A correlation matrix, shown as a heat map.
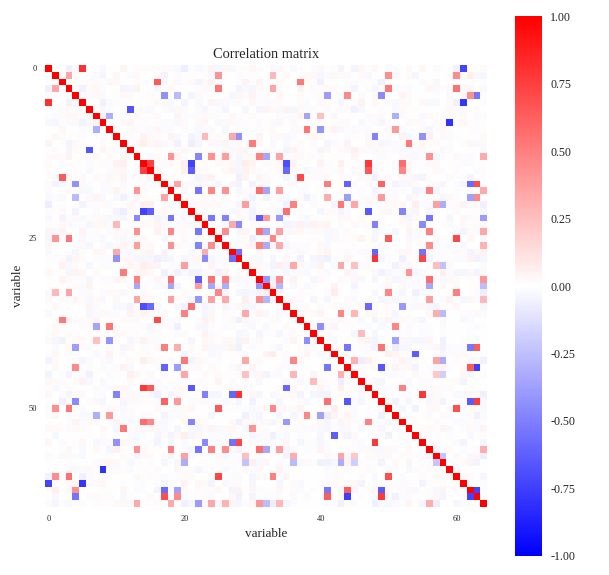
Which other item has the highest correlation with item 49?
63
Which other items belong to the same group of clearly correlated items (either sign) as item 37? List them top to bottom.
2, 16
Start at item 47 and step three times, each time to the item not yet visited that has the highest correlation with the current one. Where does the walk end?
52
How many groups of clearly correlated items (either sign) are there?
14
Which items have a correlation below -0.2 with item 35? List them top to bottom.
14, 15, 47, 52
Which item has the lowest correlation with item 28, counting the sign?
27
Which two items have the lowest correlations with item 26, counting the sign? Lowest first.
22, 32
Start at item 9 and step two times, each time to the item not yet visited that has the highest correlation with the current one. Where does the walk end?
51
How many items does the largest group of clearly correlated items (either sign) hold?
10
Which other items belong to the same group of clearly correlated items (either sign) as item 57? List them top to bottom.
20, 29, 36, 43, 45, 58
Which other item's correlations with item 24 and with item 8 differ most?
59
